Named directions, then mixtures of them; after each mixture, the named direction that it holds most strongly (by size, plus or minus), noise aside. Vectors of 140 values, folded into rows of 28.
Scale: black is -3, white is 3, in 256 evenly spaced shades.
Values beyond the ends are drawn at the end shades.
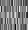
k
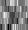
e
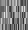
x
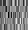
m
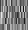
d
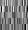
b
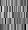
b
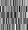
k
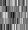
e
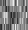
e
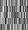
d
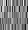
b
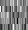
e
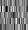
b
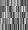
x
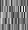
d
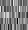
k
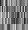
d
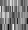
e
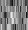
e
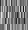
d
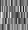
d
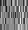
m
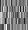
d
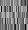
k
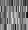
k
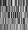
m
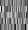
k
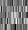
k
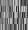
x
